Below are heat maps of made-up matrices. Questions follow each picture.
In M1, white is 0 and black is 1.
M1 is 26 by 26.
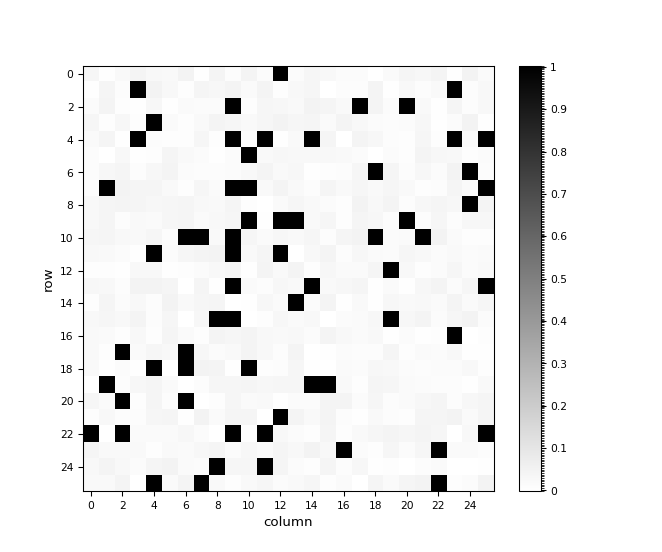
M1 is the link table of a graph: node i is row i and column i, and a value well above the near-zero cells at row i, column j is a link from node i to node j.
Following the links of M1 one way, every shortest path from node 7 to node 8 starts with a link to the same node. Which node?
node 10
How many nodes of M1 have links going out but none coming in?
1
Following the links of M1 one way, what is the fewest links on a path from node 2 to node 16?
6
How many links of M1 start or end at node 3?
3
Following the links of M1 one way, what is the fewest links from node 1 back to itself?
5
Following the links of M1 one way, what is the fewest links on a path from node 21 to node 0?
6
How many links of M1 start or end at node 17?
3
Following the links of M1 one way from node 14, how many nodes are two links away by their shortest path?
2
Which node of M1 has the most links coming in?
node 9
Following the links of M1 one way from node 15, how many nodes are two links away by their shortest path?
7
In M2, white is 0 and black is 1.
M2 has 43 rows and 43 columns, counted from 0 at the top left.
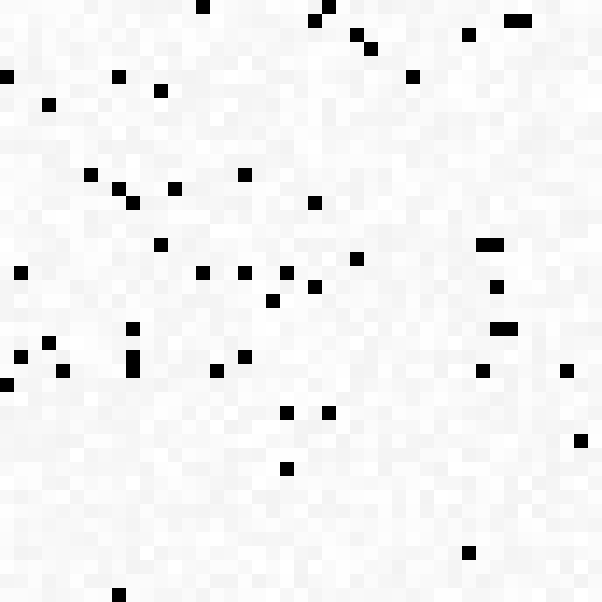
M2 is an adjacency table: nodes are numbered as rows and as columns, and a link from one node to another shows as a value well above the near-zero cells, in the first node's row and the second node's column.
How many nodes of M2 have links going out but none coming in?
11
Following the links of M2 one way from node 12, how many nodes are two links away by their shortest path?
3
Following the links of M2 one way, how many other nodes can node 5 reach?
10
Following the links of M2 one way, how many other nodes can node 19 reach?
11
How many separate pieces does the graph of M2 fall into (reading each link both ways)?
8
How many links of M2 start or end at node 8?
3
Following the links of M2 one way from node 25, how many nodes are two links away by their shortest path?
6
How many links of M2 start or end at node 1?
5
